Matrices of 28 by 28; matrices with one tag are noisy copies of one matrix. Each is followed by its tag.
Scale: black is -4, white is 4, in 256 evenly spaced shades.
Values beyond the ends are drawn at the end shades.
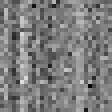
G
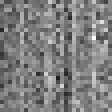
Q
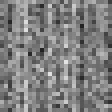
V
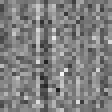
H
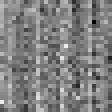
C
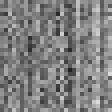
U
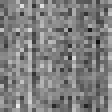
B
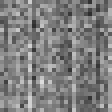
B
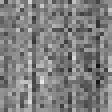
B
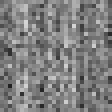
V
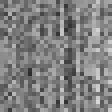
U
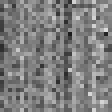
Q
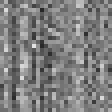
G
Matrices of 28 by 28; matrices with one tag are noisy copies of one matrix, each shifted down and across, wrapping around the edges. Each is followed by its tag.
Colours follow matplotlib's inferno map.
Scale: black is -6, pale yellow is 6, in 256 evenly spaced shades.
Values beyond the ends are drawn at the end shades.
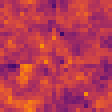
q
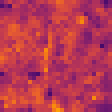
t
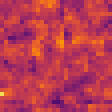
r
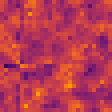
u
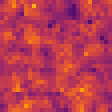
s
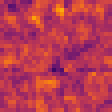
r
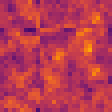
u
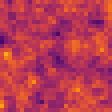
t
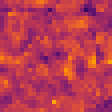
r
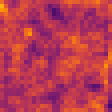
t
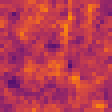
t
